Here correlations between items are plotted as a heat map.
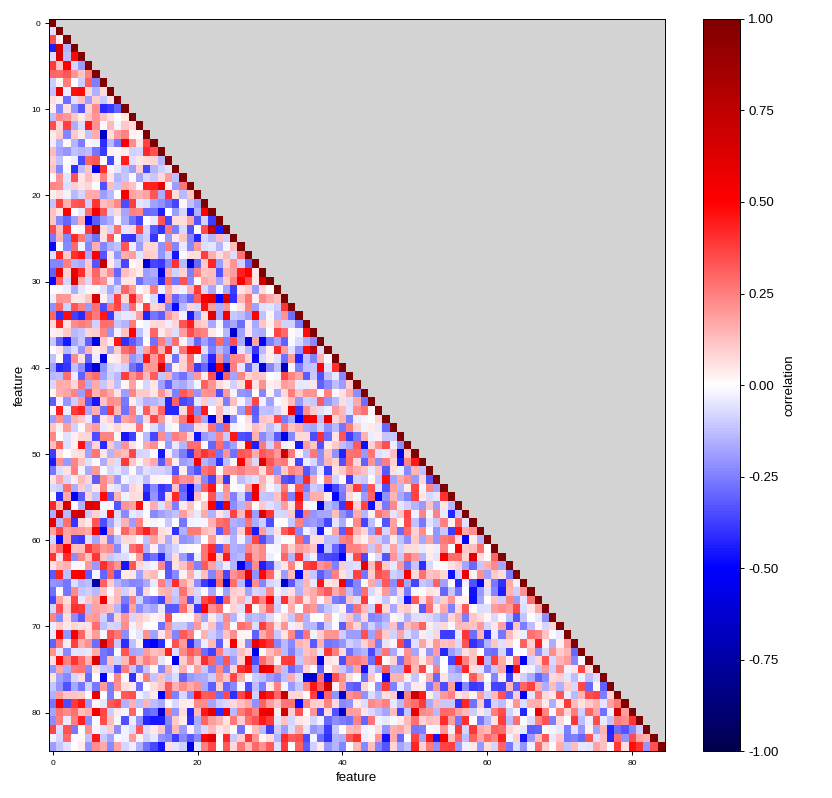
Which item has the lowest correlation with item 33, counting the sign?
17
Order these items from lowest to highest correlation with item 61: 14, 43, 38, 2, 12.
38, 14, 43, 12, 2
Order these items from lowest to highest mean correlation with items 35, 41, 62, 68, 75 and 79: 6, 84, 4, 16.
16, 84, 6, 4
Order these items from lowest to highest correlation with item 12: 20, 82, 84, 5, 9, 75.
75, 84, 9, 20, 82, 5
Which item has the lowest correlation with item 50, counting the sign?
48
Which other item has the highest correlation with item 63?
43
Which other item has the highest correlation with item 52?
83
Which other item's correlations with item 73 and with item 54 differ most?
28
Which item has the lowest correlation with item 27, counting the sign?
37
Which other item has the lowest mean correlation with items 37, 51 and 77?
56
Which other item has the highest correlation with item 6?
24
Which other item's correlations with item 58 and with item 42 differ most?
0
